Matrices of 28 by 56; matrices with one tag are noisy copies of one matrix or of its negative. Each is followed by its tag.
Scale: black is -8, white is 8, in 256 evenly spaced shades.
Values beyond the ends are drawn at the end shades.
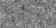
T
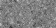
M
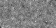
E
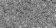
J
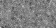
E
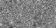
M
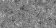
T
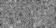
M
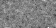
J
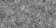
T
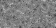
J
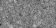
M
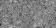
M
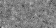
E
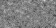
J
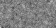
E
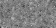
E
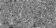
M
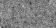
E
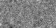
M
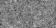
M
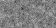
T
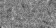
E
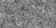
T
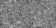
M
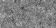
T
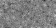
J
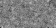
E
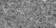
J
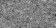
J
